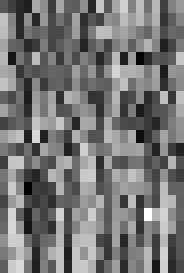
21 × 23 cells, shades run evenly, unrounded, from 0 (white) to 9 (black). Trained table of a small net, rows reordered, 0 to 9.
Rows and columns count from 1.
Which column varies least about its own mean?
15
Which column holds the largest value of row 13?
13
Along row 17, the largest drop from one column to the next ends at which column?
19
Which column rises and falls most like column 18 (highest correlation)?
16
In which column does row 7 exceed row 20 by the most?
21
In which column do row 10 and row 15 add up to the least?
8
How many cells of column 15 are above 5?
2
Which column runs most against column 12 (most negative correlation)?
23
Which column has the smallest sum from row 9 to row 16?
11
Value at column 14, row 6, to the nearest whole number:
4
